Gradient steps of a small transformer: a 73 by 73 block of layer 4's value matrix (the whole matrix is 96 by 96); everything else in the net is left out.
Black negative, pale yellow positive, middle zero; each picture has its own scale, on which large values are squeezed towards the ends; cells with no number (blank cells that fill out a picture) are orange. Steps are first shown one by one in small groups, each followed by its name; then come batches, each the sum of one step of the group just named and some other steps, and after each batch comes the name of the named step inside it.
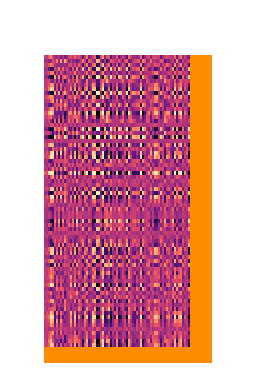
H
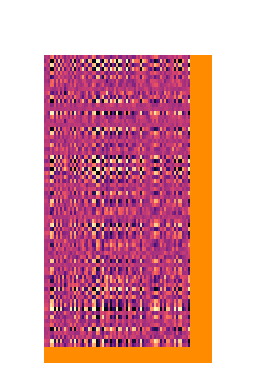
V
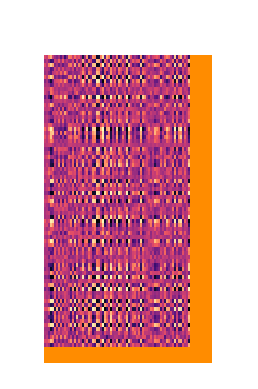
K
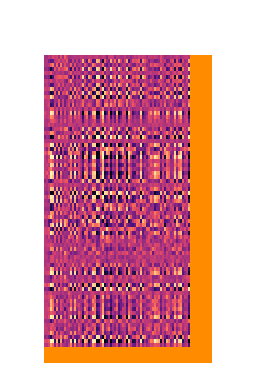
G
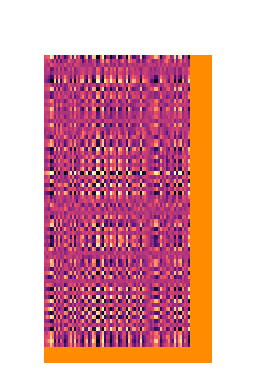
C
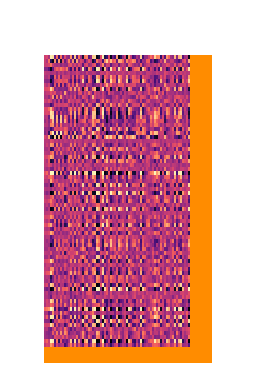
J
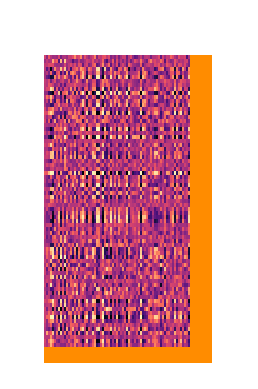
H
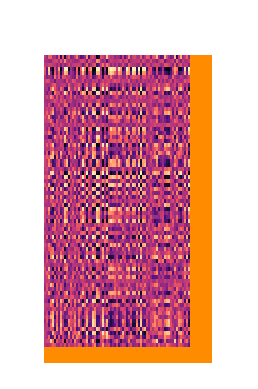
H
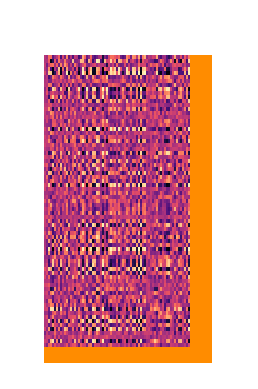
V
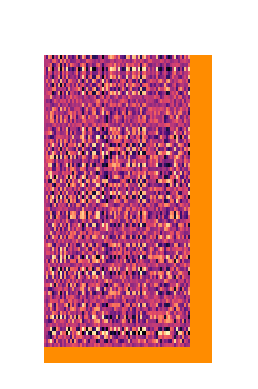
G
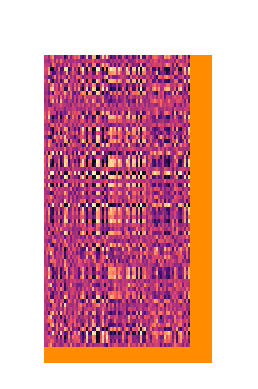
H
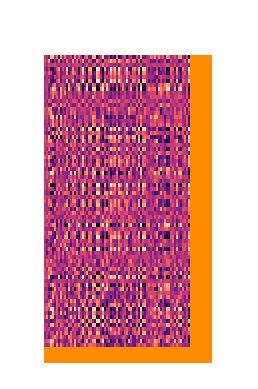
J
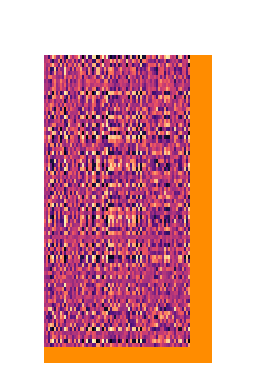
K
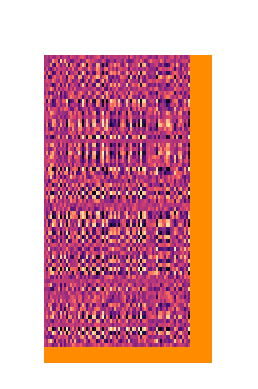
G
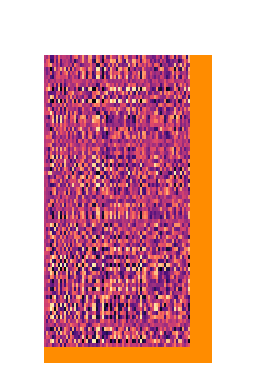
V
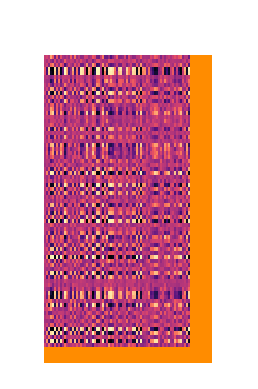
C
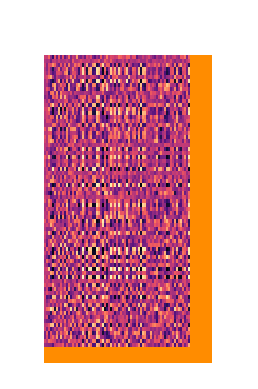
K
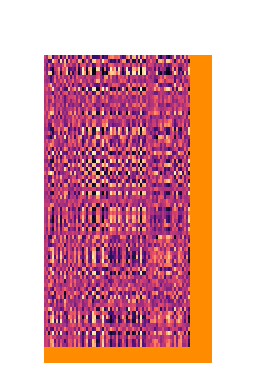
H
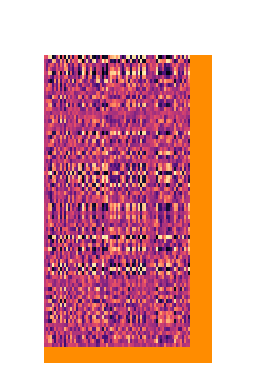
C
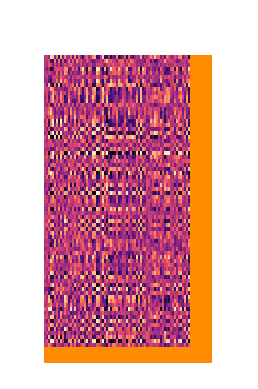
J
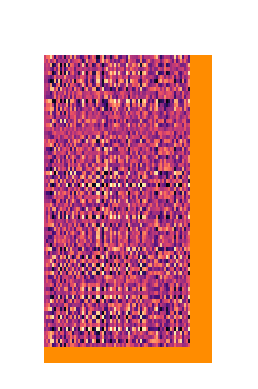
C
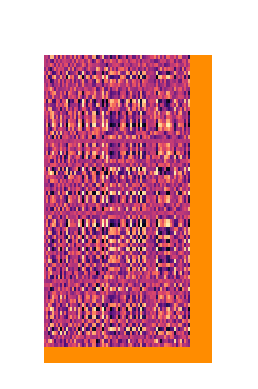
J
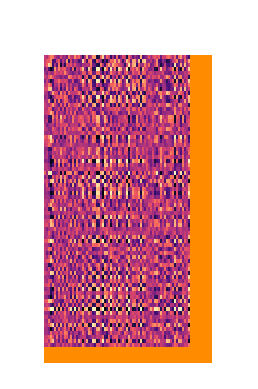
K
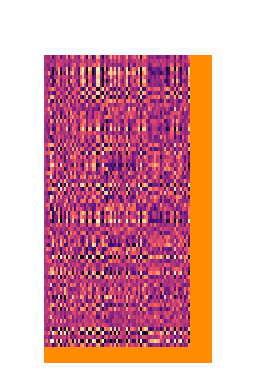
G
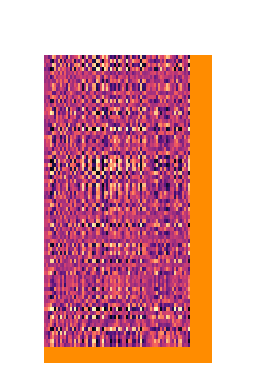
V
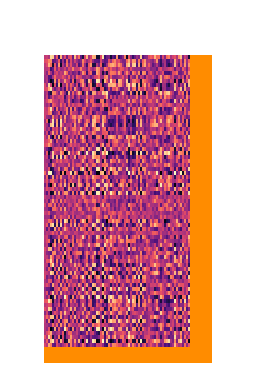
C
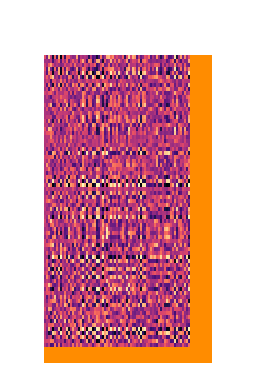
K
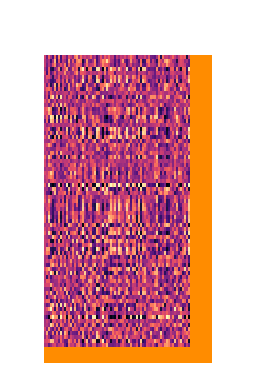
J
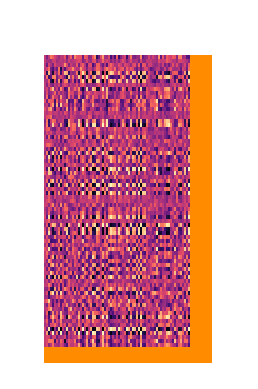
C
